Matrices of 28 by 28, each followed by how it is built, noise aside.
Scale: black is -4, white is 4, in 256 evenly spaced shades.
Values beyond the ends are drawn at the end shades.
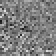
lower triangular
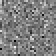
uneven columns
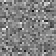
low rank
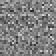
repeating columns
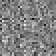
low rank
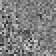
lower triangular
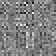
low rank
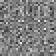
low rank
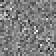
block diagonal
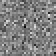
uneven columns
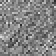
Hankel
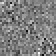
block diagonal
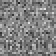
repeating columns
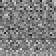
repeating columns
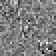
block diagonal
